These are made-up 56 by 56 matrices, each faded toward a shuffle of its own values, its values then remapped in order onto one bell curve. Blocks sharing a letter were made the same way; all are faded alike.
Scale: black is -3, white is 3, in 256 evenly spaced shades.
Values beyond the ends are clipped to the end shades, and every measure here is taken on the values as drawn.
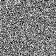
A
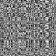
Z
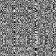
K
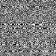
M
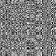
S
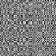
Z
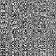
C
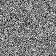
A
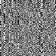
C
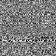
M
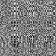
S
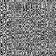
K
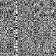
C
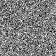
A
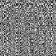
K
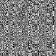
C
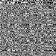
M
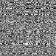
M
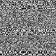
M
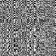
S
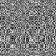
Z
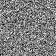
A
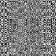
S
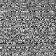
M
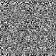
M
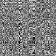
C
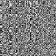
C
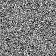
A
